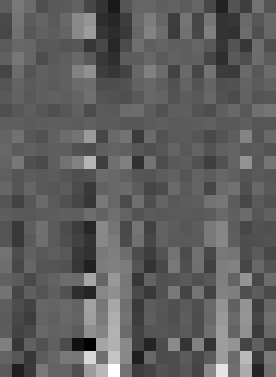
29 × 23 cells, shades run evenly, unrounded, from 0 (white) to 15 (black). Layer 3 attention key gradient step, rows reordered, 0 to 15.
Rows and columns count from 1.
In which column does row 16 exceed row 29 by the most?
10
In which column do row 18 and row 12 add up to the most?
8
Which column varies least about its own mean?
5
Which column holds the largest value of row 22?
12
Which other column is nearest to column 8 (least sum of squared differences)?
21
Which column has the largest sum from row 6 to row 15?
9
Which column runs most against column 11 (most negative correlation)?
14
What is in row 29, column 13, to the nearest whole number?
11
